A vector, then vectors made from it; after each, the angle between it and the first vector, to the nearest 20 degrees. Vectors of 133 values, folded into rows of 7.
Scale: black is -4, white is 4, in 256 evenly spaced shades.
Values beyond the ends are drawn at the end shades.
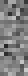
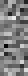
20 degrees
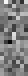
120 degrees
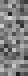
60 degrees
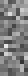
160 degrees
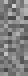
140 degrees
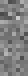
120 degrees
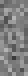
80 degrees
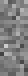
160 degrees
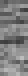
80 degrees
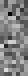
40 degrees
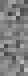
20 degrees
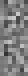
40 degrees
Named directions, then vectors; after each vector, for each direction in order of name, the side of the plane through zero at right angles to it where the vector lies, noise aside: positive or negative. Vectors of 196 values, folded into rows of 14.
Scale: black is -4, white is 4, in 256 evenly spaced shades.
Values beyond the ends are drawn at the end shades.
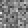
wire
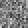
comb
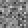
positive, negative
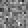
negative, positive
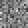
positive, positive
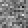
positive, negative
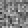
negative, negative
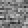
negative, negative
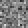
negative, positive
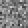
positive, negative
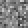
positive, negative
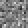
negative, positive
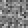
negative, positive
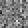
positive, negative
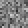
negative, negative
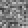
negative, positive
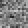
positive, positive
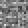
negative, positive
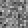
positive, negative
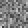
positive, positive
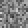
positive, positive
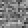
positive, positive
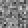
positive, negative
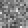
positive, positive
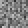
negative, negative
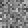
positive, positive
